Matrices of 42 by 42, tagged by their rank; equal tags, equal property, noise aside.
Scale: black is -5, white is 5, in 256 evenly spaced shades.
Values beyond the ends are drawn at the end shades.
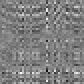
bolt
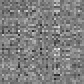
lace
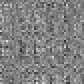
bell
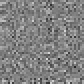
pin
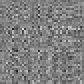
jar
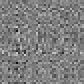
lace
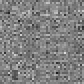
pin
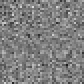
pin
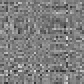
bell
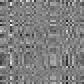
bolt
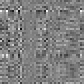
jar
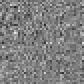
bell
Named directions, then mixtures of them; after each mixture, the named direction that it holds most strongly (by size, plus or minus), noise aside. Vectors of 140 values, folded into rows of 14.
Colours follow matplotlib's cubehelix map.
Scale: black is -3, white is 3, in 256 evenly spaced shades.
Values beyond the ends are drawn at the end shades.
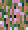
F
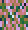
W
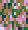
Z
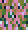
W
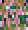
W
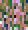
F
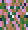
W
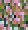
F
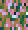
W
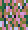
W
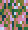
Z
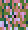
F
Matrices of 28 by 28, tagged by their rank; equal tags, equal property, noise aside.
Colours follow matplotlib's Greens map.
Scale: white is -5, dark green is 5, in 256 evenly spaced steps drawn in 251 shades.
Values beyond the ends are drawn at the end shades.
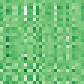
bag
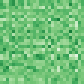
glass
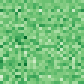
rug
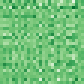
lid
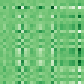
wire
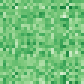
glass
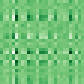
wire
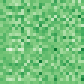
glass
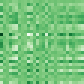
bag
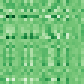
bag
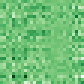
lid
